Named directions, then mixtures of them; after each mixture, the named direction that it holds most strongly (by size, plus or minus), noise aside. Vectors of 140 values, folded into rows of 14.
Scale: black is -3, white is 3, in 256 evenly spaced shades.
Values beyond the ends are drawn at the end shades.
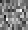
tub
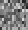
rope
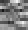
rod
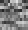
rod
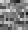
rod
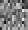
rope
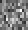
tub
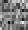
rope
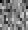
tub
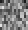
rope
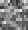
rod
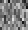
rope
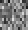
rope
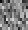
tub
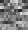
rod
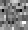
rod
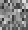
rope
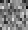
rope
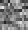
rod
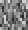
tub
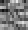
rod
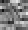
rod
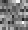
rod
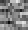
rod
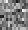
rope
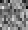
rope
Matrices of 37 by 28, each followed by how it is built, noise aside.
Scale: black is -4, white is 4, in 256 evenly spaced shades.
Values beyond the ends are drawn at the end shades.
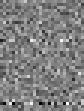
uneven rows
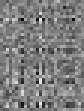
low rank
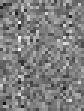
uneven columns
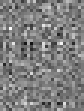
low rank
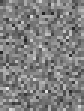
noise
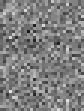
repeating rows
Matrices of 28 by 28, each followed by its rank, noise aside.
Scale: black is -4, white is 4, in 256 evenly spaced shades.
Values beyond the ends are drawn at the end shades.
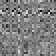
four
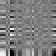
one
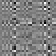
two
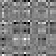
two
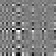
one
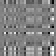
one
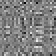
four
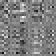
three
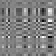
one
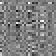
three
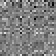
four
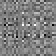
three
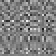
two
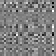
two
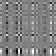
one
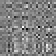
three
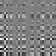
one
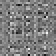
four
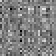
four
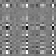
one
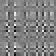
one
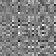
three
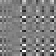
one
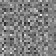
four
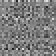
four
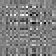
two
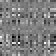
two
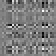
two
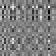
two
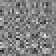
four
